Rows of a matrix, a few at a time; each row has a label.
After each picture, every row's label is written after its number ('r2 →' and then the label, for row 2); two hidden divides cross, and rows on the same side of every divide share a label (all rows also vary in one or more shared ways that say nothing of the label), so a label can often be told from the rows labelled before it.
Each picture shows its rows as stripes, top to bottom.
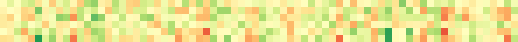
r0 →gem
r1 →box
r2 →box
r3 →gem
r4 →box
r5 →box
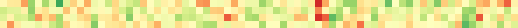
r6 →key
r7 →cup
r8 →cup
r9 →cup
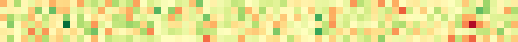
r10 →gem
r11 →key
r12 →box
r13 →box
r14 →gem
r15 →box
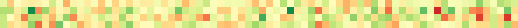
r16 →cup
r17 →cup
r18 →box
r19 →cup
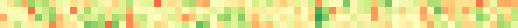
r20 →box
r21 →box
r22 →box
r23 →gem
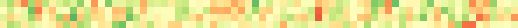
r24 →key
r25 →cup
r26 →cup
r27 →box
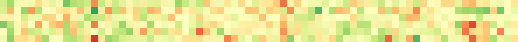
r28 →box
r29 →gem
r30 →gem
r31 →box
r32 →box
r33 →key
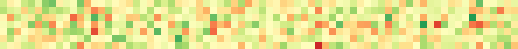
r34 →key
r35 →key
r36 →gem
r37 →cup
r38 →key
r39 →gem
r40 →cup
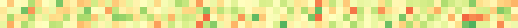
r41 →cup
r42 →gem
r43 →box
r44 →cup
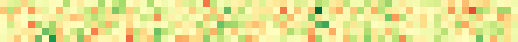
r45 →box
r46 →box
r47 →gem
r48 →box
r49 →key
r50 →key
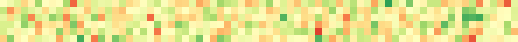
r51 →box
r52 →cup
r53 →cup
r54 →cup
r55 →cup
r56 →box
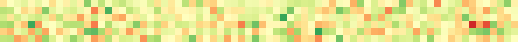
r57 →gem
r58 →key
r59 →cup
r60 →key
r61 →gem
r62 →key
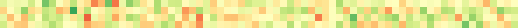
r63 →key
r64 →cup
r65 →key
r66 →key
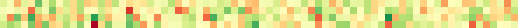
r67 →box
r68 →box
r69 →gem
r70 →key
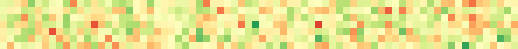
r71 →box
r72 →cup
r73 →box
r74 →key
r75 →gem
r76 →gem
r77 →cup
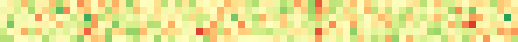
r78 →cup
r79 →cup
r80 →gem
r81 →box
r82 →key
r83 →key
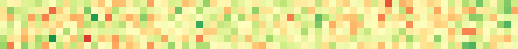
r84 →cup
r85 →gem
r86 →gem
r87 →gem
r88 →box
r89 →key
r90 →cup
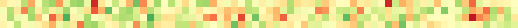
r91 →key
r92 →key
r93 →box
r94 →gem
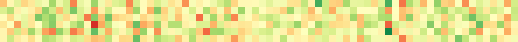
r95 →box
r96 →key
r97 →key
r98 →key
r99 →gem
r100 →key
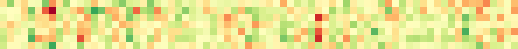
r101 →box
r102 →gem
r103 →cup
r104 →cup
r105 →cup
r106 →cup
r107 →key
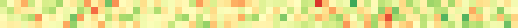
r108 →key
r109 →key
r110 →cup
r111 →cup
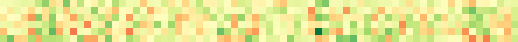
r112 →box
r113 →cup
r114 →box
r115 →key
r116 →box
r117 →key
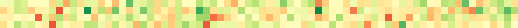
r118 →cup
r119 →gem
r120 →cup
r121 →gem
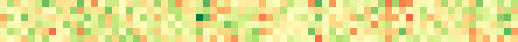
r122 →key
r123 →cup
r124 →gem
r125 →box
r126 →gem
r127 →key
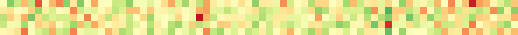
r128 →box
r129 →box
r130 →key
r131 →cup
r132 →box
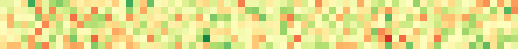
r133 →key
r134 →cup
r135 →box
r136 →gem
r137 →cup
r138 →cup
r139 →gem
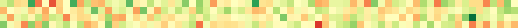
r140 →cup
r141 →gem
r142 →cup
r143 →key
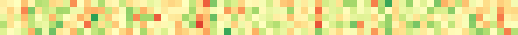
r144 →box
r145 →key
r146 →gem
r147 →key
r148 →box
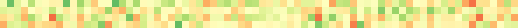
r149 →box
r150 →key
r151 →gem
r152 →gem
